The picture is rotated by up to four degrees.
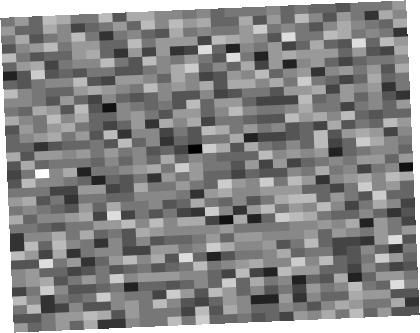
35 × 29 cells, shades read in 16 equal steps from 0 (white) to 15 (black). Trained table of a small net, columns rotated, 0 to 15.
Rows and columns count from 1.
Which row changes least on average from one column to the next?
1
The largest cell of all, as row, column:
16, 14
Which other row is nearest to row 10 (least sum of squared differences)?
17
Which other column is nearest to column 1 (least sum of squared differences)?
15
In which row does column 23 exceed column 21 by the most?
20
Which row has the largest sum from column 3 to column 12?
29
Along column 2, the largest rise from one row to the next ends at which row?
34
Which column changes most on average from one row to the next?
28
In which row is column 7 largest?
19
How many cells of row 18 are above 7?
15
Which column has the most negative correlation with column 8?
25
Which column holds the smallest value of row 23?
8
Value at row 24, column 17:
5
